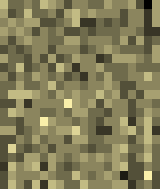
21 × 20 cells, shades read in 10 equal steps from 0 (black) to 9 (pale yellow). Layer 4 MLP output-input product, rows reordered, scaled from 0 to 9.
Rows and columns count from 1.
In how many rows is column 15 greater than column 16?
7
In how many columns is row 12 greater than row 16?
5
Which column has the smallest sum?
17
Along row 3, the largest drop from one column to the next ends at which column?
11
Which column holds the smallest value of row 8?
10
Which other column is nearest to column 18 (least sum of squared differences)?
12
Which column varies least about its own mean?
15
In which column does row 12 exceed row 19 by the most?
9
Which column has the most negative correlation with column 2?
18
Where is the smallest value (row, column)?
1, 19
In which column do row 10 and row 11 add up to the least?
16
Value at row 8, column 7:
3
